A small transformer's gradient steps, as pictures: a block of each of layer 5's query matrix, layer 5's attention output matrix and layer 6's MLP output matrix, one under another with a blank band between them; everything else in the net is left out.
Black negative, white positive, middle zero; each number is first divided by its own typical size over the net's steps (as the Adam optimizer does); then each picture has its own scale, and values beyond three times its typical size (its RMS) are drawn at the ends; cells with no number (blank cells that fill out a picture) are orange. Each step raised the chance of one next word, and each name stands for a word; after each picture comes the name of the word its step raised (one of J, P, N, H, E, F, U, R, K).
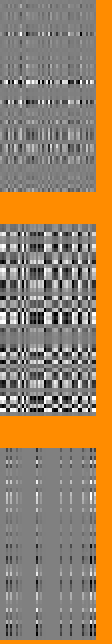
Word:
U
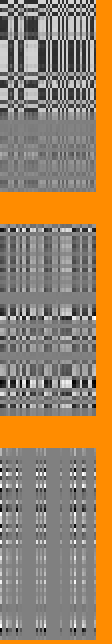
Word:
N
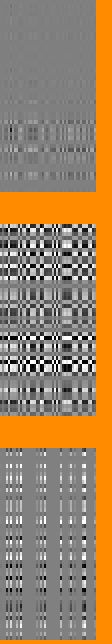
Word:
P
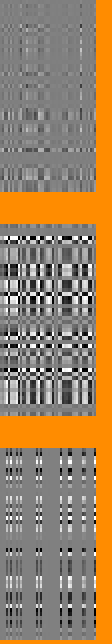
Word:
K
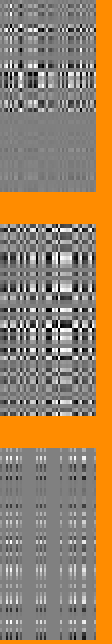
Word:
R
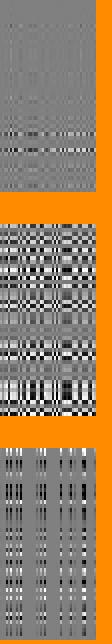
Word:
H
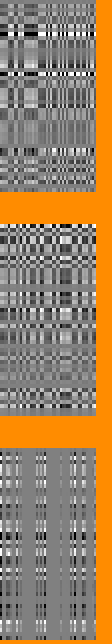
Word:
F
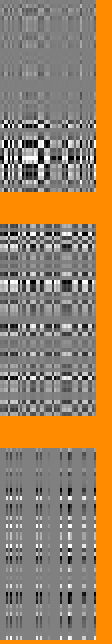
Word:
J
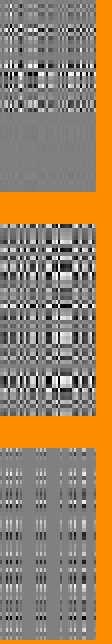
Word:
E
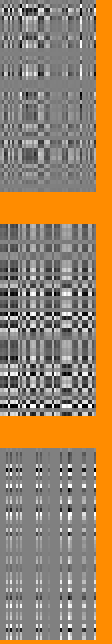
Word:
N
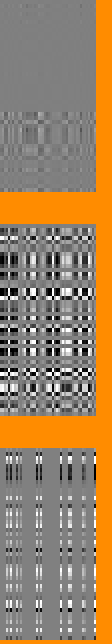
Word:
R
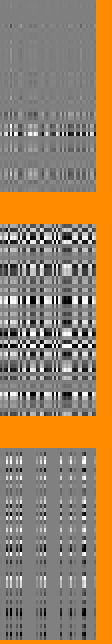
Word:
K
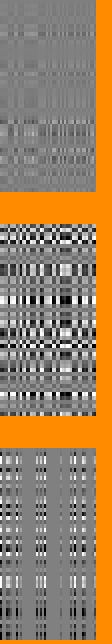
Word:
K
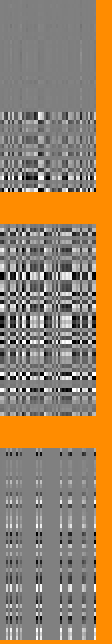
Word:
E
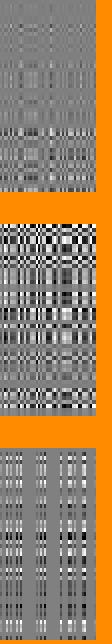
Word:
F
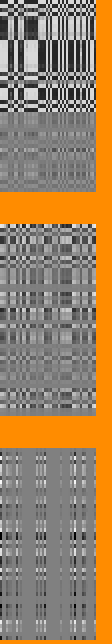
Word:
F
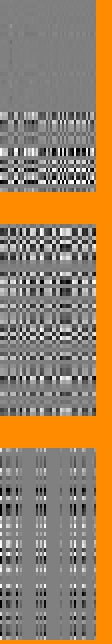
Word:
J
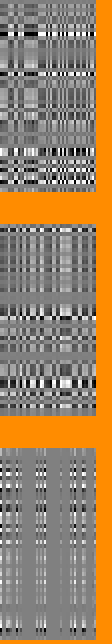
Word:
N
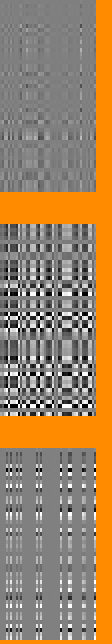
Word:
N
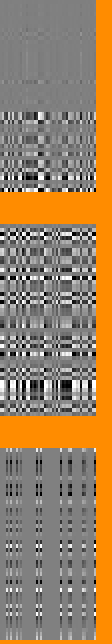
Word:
H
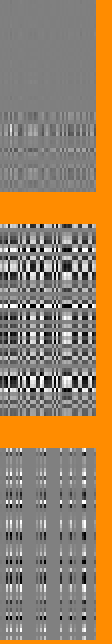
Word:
E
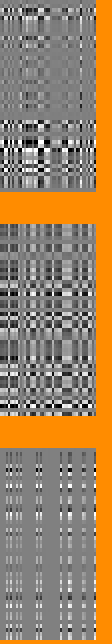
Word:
N
